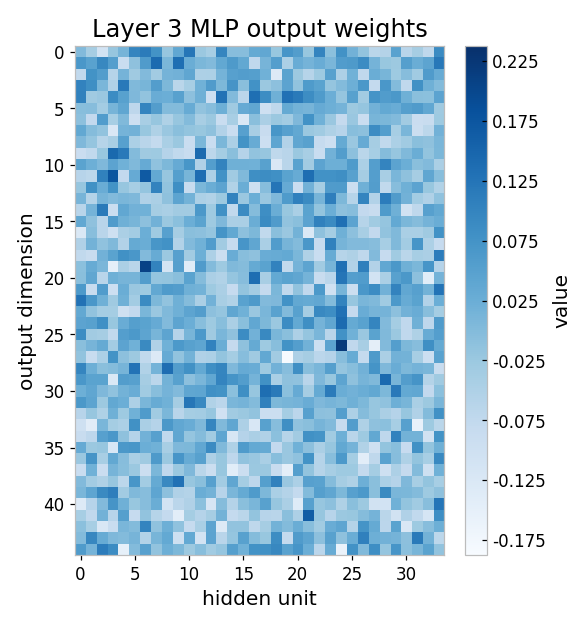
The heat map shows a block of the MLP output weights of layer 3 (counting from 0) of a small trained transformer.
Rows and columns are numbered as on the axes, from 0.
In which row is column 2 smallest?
42
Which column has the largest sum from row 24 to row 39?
24
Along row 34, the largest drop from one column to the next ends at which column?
14
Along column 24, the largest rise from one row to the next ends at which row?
19
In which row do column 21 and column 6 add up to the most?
11
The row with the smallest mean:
37
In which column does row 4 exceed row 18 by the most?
13
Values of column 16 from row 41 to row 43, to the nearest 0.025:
-0.025 -0.075 0
